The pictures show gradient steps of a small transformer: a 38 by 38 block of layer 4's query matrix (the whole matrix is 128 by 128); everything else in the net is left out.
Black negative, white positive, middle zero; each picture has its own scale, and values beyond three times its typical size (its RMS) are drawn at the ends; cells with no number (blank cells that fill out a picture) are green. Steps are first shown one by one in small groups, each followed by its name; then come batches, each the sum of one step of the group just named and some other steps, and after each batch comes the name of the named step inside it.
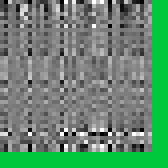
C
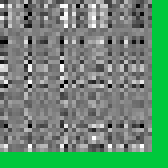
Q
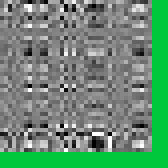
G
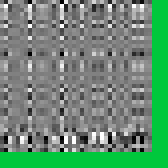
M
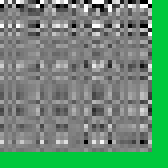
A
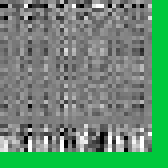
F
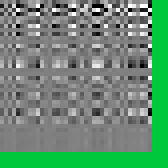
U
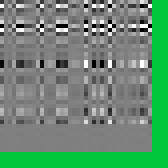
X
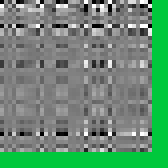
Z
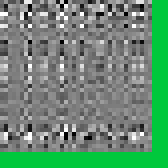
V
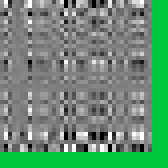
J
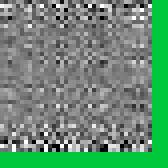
M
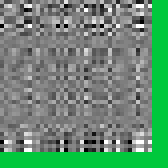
X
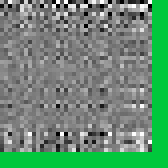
C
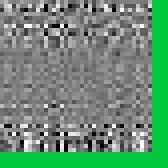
Z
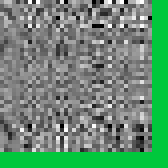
V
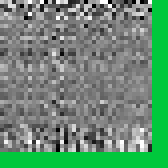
V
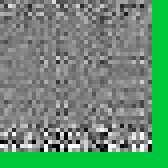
V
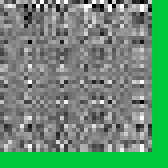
Q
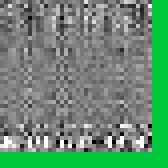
F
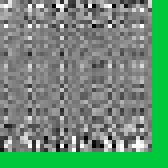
M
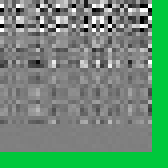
X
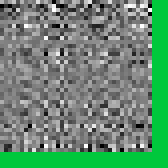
U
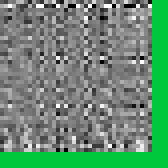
M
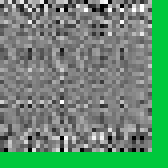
M
